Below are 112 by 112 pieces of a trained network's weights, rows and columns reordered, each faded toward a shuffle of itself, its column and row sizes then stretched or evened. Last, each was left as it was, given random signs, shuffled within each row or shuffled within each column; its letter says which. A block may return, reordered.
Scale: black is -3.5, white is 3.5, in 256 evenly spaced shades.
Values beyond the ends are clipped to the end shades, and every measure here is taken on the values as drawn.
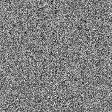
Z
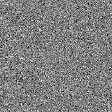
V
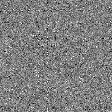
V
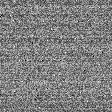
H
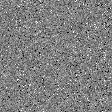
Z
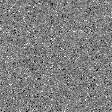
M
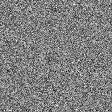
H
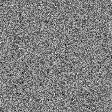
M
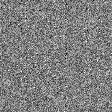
Z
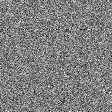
H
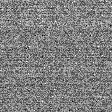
V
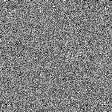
M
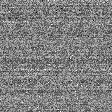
H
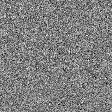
H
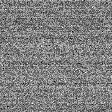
V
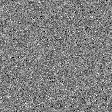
H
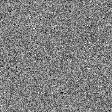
M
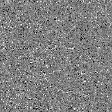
V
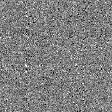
V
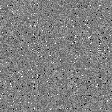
V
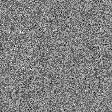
M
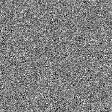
V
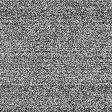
H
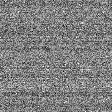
V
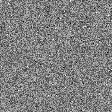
M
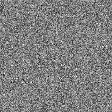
M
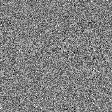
M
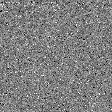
H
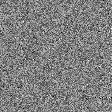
M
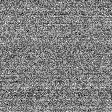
H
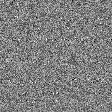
H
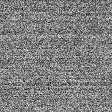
V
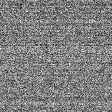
V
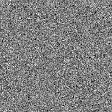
V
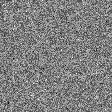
Z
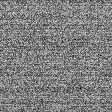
H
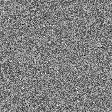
Z
